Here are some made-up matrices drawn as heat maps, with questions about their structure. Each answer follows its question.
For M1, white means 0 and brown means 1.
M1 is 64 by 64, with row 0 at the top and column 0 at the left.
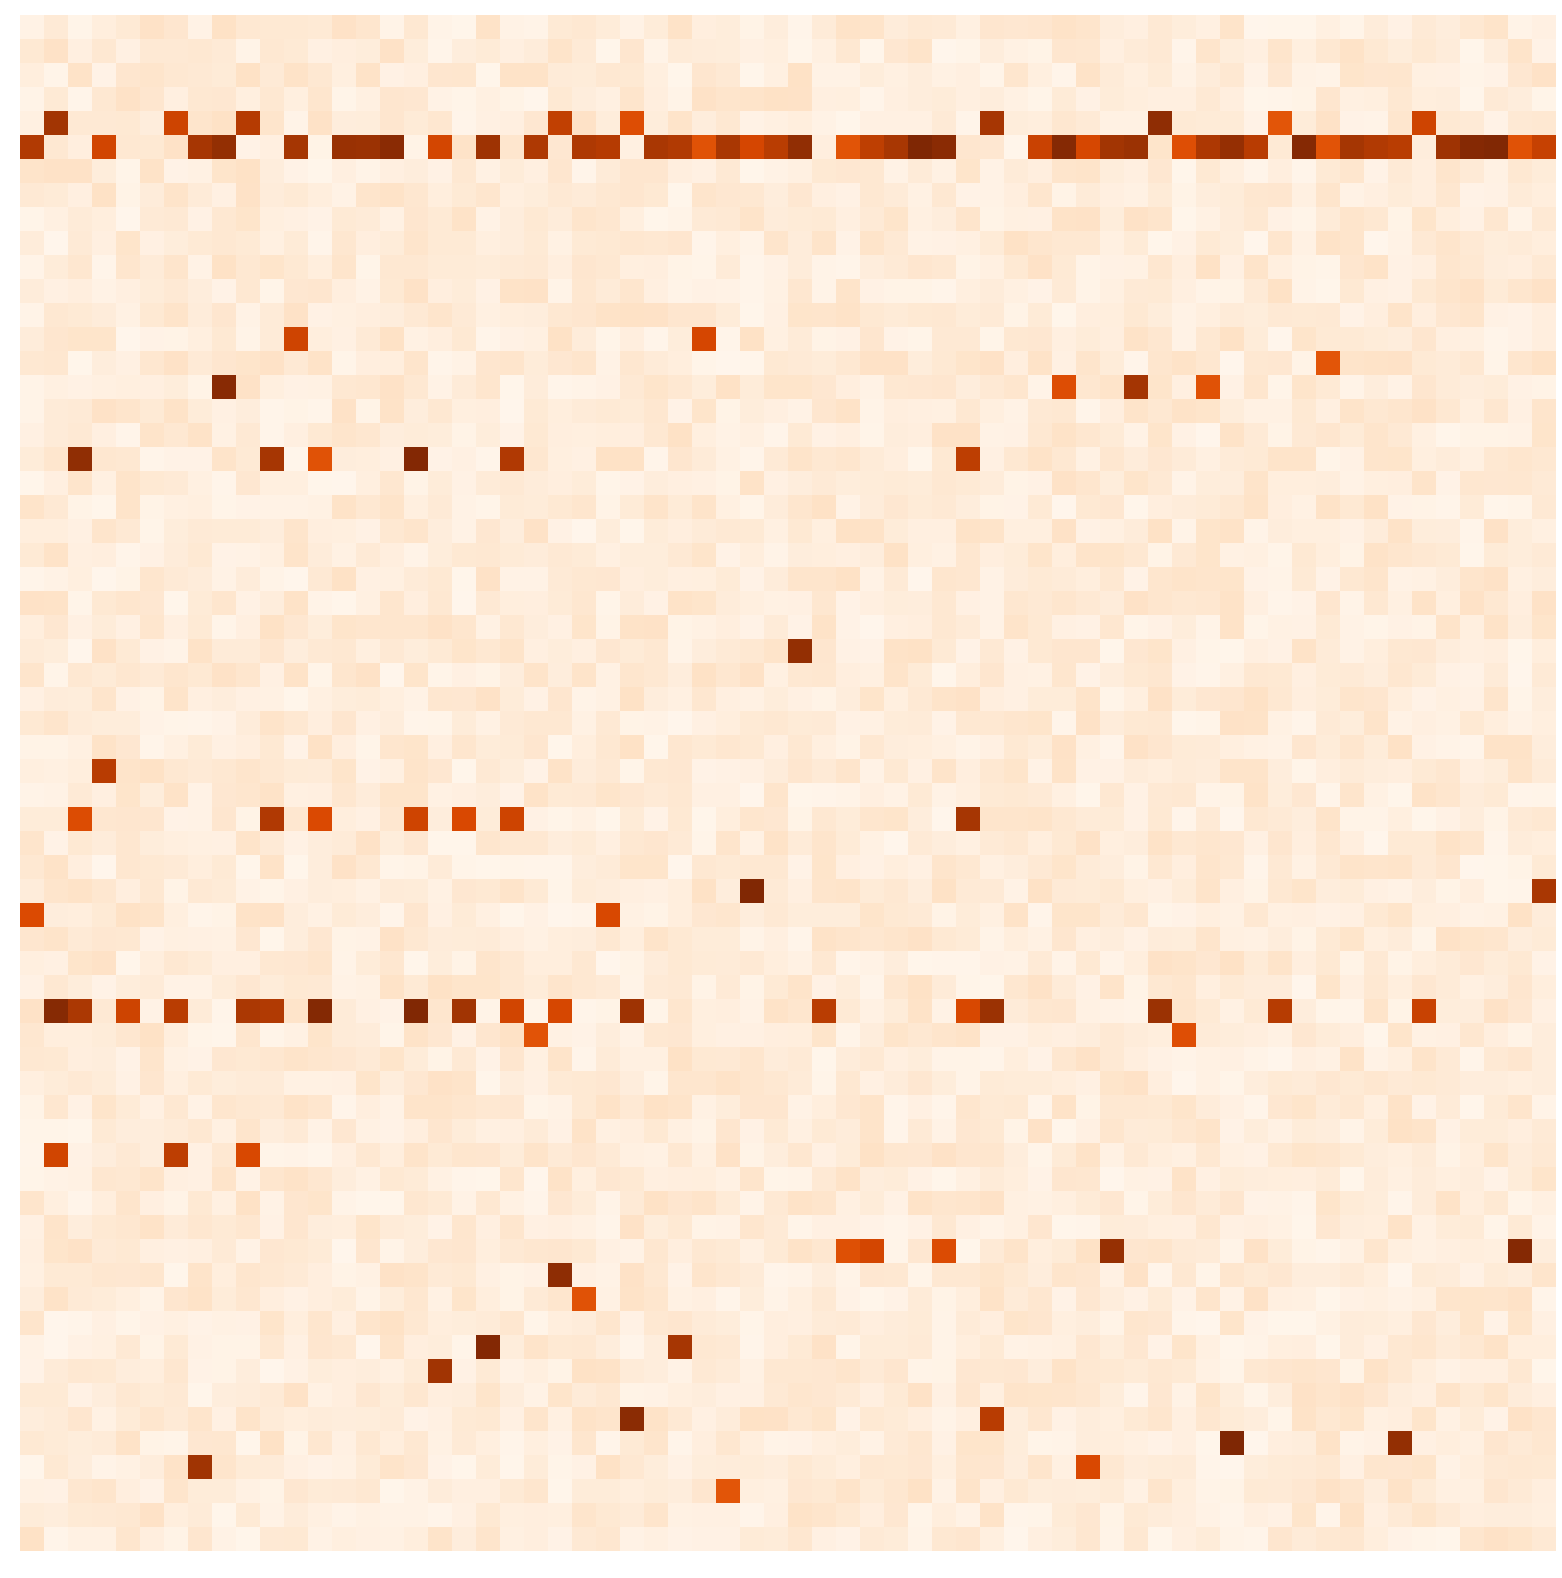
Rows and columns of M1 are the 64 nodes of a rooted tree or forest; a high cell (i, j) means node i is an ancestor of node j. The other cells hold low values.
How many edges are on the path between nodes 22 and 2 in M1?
6
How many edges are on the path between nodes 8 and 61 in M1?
3
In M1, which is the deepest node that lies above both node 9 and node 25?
4
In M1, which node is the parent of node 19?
55
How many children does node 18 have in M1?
6
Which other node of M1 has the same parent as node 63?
30
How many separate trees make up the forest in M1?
2
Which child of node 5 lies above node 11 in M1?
13
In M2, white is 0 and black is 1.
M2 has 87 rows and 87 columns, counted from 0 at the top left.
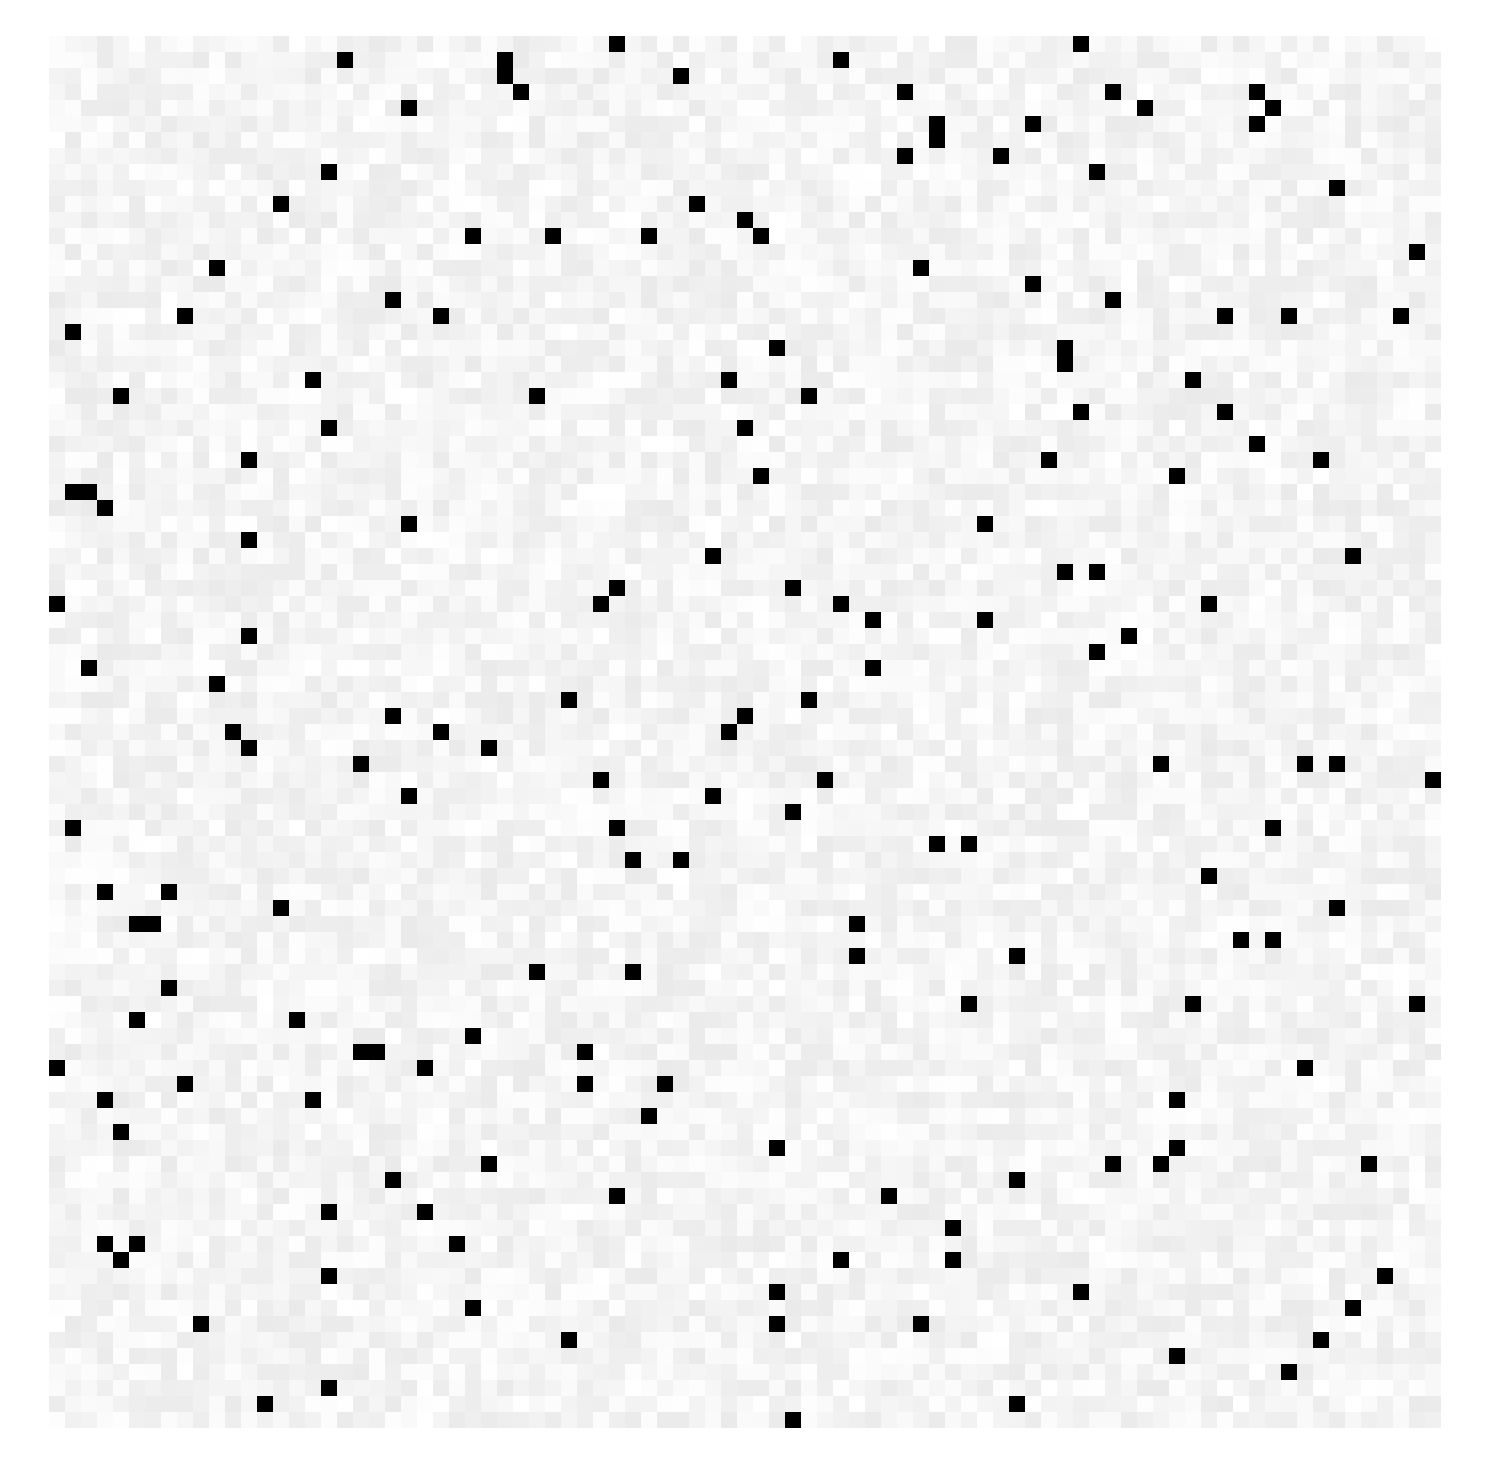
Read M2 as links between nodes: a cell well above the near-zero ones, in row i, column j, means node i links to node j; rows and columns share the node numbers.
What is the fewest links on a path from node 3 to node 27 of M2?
3
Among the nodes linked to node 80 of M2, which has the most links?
node 45
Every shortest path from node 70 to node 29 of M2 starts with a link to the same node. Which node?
node 66
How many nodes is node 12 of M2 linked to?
4
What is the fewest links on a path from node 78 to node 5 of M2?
7
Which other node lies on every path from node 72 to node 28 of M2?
node 35
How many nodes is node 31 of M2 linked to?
1
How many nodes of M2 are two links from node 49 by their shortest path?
7
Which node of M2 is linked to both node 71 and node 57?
node 60
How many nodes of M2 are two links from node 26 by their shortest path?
4
